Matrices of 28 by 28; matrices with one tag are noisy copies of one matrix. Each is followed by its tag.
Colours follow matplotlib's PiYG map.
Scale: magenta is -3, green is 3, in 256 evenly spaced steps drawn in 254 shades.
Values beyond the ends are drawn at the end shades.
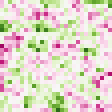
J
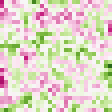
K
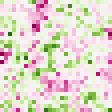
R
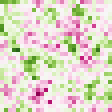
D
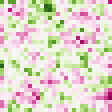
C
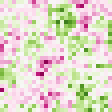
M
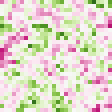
J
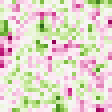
J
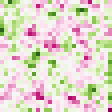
D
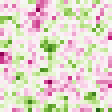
R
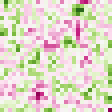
D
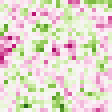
J
